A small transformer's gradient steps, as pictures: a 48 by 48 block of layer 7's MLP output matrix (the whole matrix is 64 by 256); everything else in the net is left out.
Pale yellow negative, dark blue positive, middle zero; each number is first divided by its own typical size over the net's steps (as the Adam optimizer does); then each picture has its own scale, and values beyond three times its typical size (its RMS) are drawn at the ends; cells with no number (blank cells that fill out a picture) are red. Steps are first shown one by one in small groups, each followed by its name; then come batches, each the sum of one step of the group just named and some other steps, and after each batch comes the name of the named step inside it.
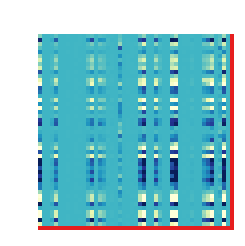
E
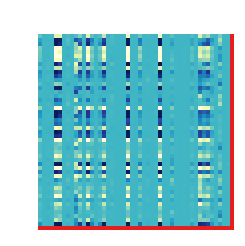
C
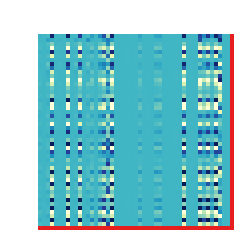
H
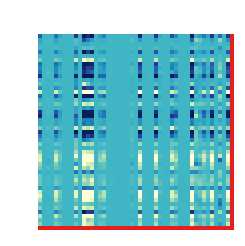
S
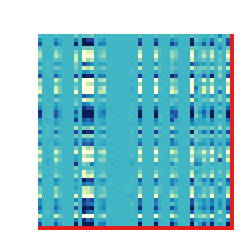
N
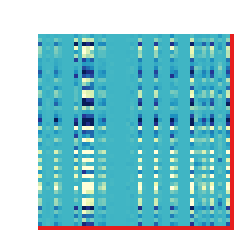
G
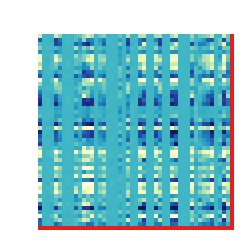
G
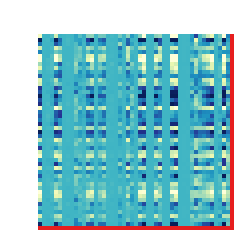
C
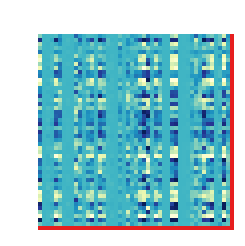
E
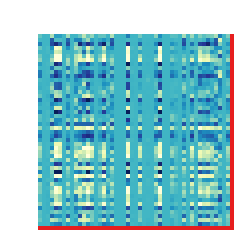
C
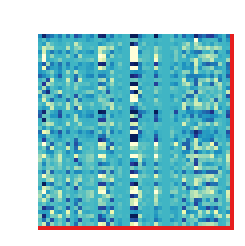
H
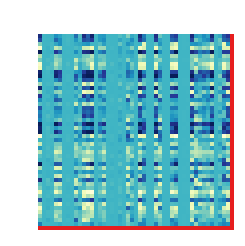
S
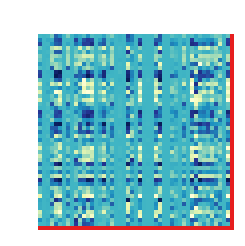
N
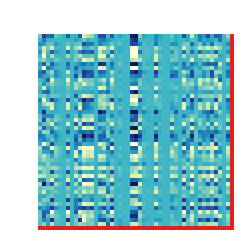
H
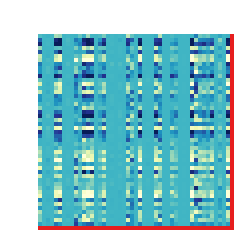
S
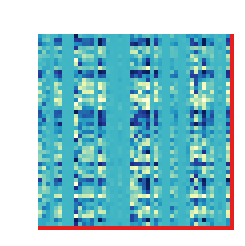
N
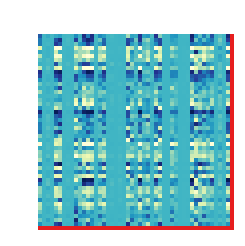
C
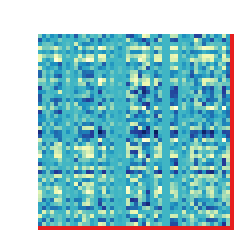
H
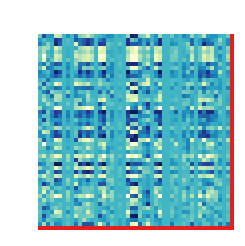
C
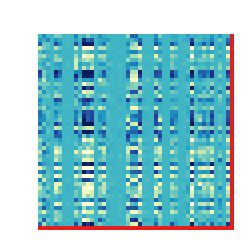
G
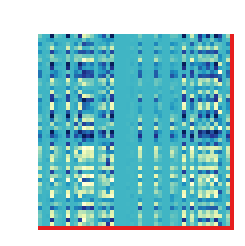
H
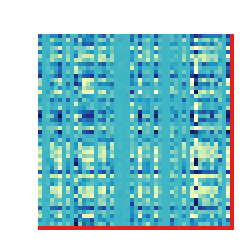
N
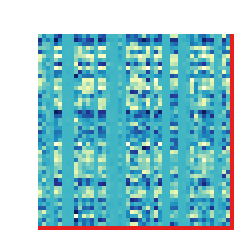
N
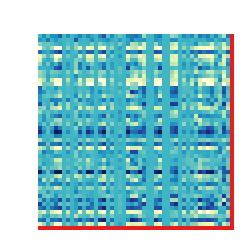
H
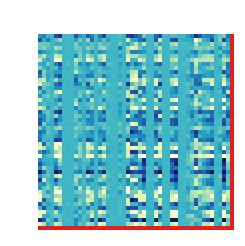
E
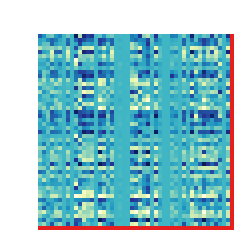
S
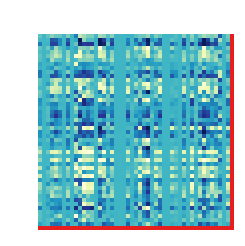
G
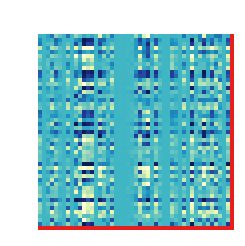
H
